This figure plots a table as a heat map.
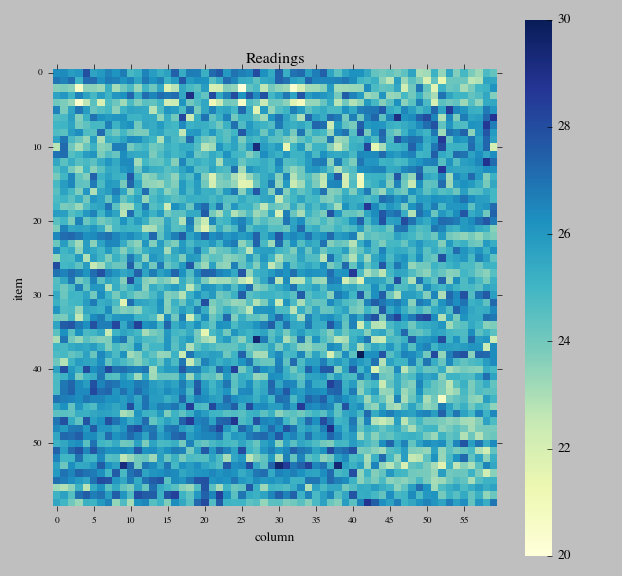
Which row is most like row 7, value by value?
12
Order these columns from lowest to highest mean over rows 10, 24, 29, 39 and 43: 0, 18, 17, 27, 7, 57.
18, 0, 7, 57, 27, 17
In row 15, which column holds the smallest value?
41
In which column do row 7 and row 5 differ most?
27
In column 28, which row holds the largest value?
3
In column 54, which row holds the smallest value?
53
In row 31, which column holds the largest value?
20
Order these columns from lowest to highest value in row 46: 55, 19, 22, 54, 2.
2, 22, 55, 19, 54
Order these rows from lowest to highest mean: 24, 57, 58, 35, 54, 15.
15, 35, 24, 58, 54, 57
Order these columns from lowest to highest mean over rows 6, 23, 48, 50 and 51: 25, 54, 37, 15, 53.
54, 53, 15, 25, 37
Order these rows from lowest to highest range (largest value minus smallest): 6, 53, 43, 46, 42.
46, 43, 42, 6, 53
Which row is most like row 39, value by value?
29
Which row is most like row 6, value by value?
33
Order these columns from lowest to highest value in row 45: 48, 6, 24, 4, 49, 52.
49, 4, 48, 6, 52, 24
